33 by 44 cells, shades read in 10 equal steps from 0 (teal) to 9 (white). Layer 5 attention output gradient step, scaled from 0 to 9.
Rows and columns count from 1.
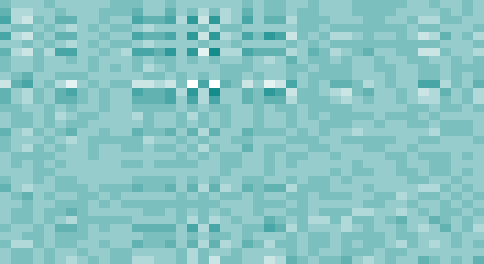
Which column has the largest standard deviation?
20
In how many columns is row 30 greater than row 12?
18
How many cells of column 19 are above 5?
11
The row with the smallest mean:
12
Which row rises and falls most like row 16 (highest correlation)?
27
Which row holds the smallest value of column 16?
7
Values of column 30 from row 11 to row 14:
5 5 4 4
